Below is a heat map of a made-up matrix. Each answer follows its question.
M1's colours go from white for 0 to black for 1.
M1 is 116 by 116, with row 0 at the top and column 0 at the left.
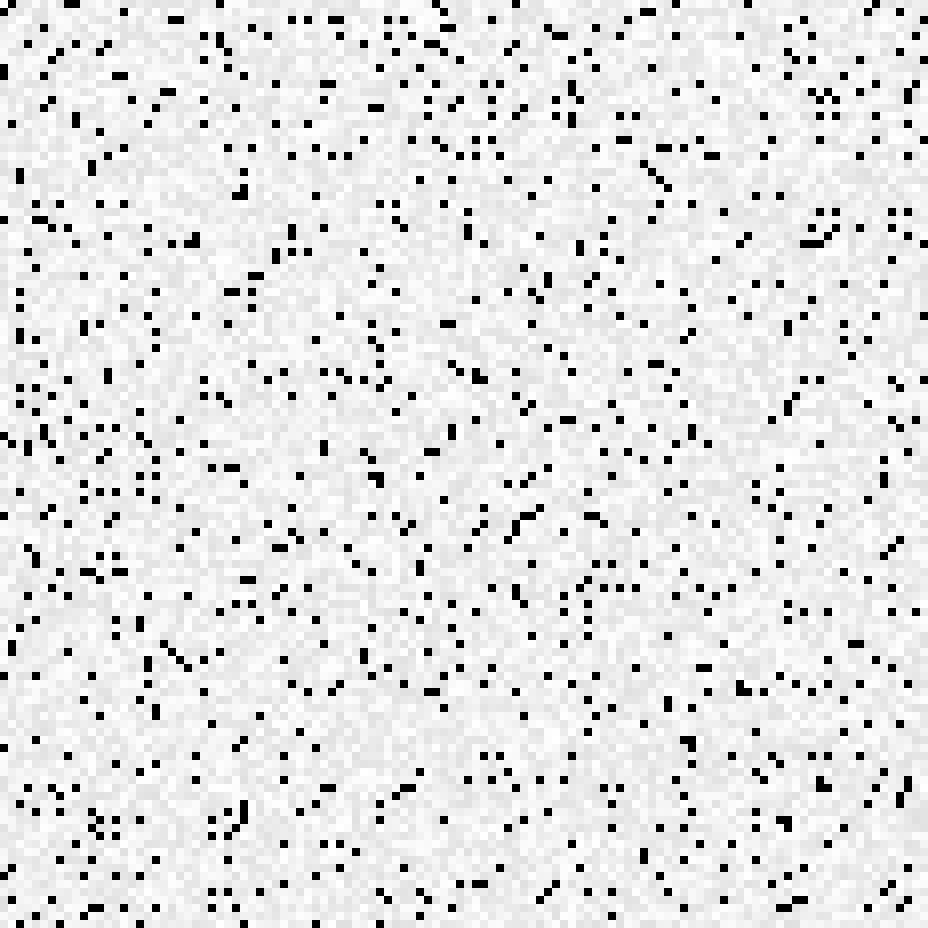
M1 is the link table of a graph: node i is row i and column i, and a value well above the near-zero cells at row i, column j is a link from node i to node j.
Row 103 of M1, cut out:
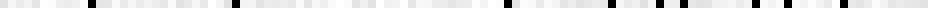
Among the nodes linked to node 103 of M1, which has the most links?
node 98
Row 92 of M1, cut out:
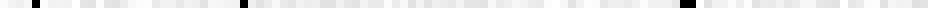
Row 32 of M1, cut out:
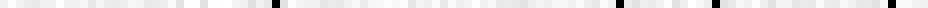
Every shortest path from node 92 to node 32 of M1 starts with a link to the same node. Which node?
node 4
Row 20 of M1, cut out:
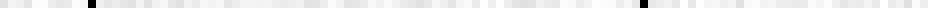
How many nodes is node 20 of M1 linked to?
2
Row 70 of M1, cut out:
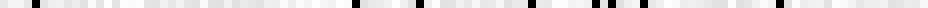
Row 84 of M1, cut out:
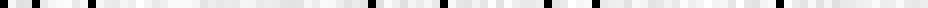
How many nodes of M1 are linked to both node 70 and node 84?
3
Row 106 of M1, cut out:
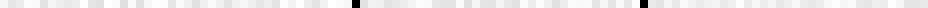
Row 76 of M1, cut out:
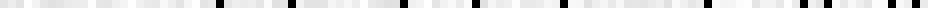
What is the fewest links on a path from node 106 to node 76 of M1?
3
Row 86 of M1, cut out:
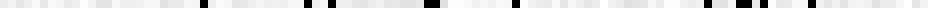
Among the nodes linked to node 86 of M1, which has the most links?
node 64
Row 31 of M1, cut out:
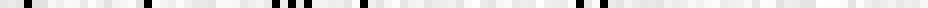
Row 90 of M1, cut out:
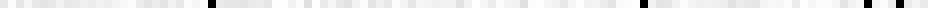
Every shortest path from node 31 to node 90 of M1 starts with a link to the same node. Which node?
node 72
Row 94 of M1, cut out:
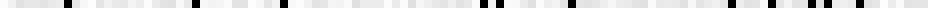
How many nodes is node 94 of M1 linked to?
11
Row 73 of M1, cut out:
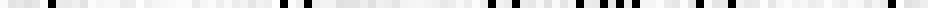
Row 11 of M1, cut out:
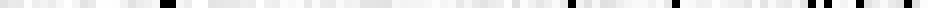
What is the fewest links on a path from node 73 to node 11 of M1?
4
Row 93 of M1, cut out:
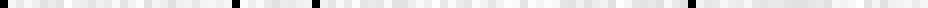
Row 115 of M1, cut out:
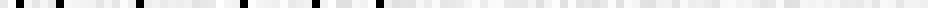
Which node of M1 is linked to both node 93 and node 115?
node 39
